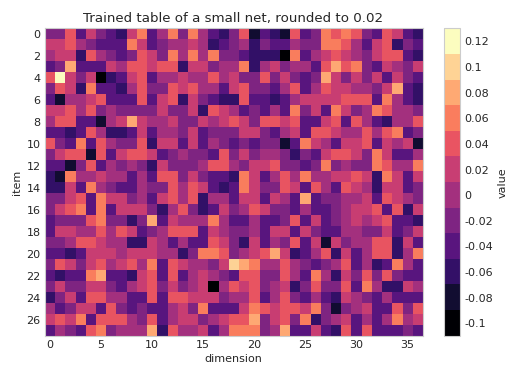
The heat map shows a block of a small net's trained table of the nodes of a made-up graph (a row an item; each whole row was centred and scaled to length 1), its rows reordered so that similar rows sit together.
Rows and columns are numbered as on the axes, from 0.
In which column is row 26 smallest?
26
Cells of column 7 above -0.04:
18
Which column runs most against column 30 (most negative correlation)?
20
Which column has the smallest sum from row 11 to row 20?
0
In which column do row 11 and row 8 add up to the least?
4
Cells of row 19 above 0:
13
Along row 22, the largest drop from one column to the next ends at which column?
6
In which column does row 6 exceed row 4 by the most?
5
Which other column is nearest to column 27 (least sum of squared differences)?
9
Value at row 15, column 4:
-0.04
